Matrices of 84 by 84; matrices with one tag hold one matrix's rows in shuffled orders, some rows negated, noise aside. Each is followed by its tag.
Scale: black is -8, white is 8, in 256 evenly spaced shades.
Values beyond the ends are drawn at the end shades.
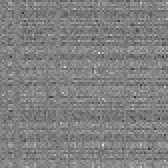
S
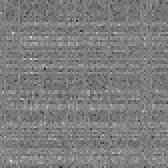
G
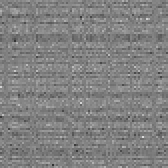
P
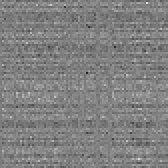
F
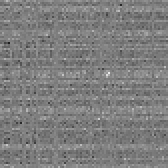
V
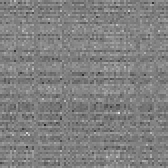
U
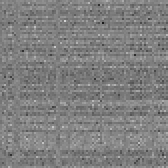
S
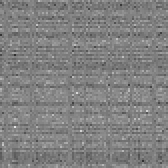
P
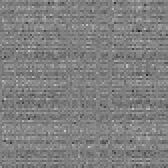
F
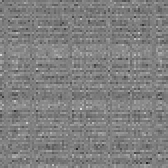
P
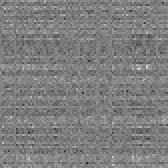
F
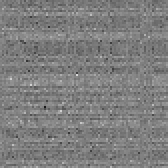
G
